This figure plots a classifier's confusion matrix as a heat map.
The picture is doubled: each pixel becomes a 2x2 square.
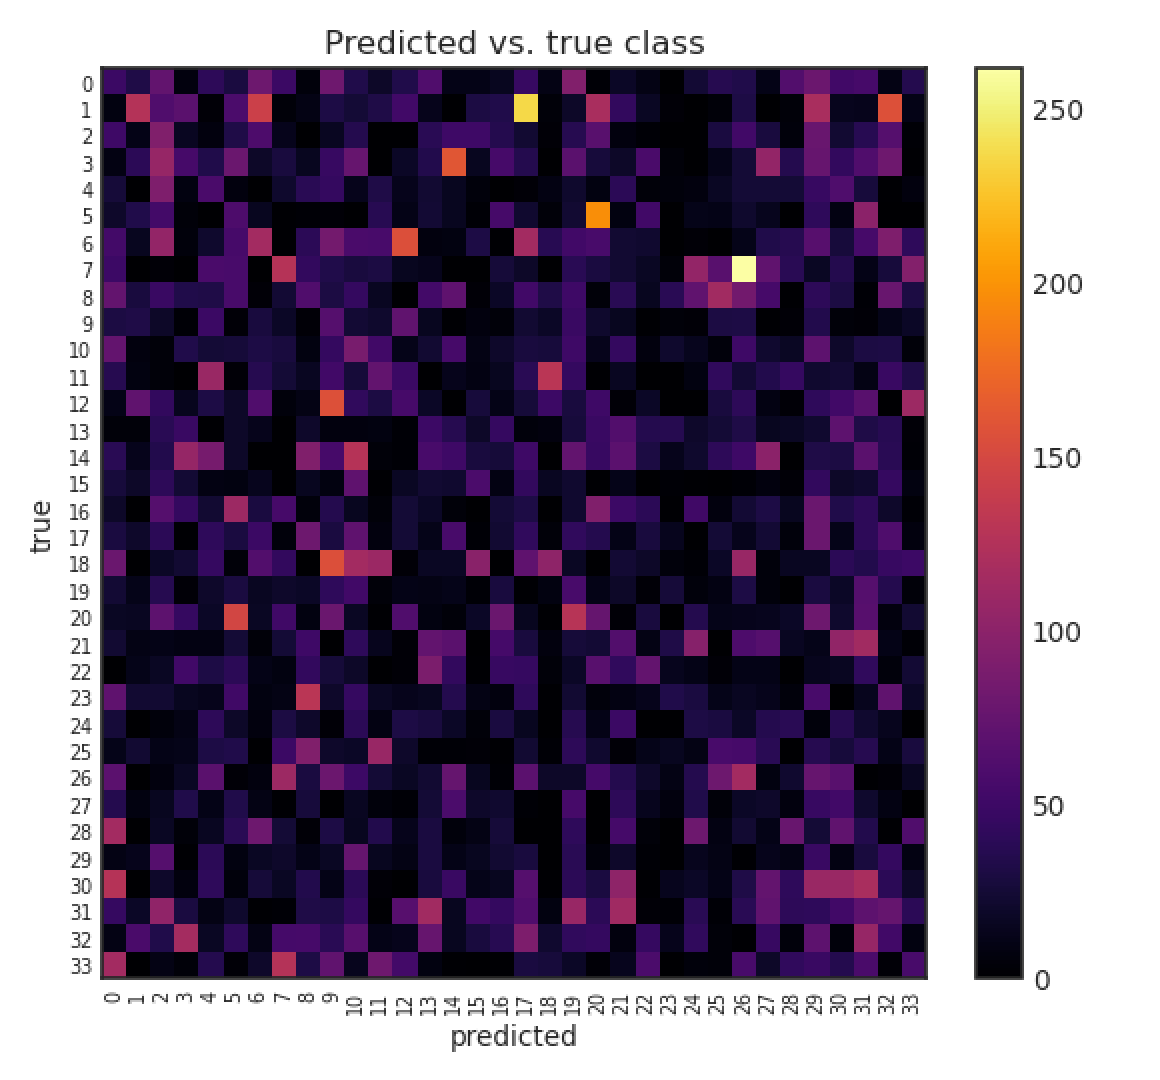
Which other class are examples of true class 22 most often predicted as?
13
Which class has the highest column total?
29
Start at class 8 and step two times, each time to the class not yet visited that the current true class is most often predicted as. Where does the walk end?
11
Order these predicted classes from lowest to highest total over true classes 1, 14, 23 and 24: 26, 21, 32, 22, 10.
22, 26, 21, 10, 32
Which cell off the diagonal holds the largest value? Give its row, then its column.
7, 26
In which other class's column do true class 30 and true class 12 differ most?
9
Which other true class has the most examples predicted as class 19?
20
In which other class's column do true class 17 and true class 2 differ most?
8
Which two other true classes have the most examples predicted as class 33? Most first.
12, 7
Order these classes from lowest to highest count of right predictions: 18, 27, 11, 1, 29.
27, 29, 11, 18, 1
